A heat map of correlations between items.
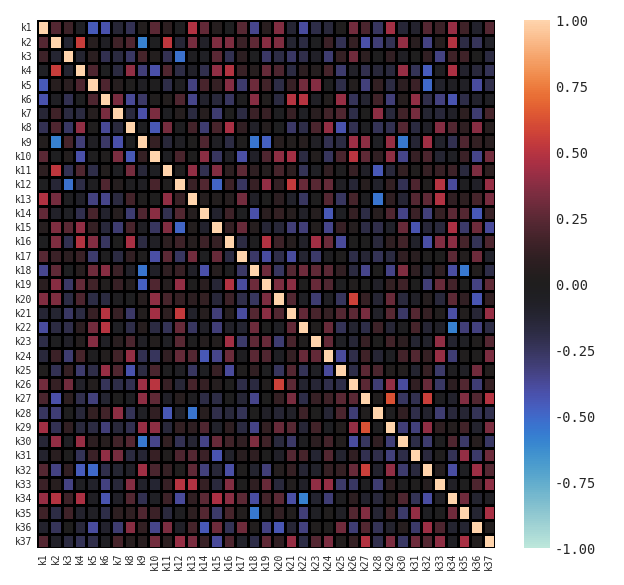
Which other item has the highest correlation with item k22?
k6
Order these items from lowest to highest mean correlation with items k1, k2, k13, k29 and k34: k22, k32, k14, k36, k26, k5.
k22, k5, k36, k32, k14, k26
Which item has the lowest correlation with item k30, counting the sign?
k9
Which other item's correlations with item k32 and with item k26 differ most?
k36
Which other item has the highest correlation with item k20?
k26
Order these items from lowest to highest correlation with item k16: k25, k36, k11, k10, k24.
k25, k36, k10, k11, k24
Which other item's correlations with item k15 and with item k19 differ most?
k12
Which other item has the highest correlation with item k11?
k2
